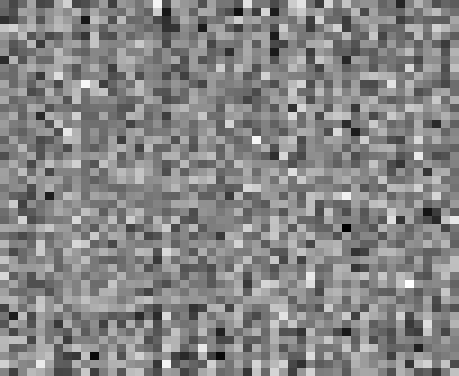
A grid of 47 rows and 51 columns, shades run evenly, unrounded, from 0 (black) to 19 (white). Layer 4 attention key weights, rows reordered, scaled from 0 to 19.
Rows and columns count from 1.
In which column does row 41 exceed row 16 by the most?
48
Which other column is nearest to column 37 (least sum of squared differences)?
15
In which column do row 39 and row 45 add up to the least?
22
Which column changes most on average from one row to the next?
39
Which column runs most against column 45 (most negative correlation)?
18
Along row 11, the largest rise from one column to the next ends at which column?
44
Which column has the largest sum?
9
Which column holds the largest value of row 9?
46
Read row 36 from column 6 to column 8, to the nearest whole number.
8 9 11
